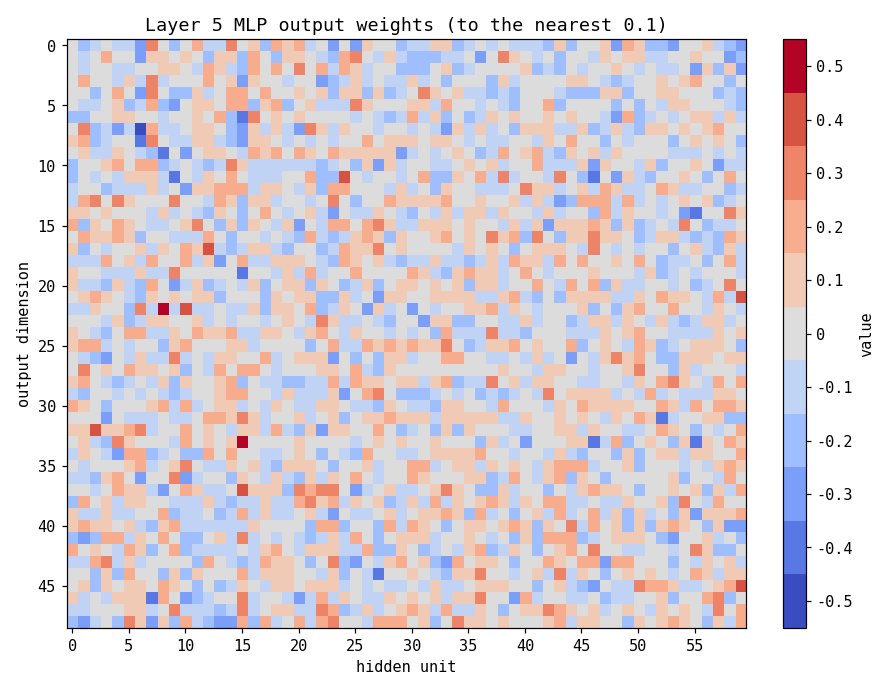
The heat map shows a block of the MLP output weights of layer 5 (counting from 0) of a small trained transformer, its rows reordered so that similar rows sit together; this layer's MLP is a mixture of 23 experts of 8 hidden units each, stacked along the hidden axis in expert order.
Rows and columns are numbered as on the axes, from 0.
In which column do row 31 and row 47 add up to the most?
15
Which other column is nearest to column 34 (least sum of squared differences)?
31
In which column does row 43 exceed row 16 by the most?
23
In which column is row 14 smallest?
55
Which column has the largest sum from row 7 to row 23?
24
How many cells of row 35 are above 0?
24
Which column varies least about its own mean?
51
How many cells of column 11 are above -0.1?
29
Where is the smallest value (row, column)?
7, 6
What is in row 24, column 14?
0.2
